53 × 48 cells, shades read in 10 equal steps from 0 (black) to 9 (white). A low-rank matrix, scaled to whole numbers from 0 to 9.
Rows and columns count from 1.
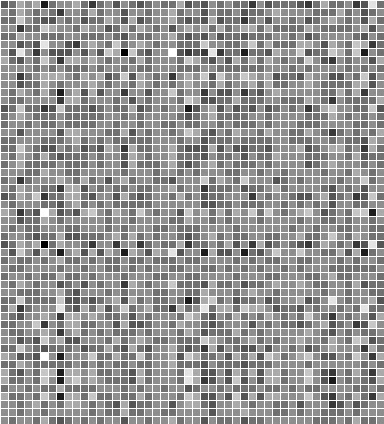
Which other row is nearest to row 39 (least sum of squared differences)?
23
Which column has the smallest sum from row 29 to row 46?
16
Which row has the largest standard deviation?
7
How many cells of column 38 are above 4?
33
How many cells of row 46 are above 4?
21
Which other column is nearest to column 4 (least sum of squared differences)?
20
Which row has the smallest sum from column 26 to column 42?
1
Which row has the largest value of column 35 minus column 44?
32
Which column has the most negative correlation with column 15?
5
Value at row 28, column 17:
4
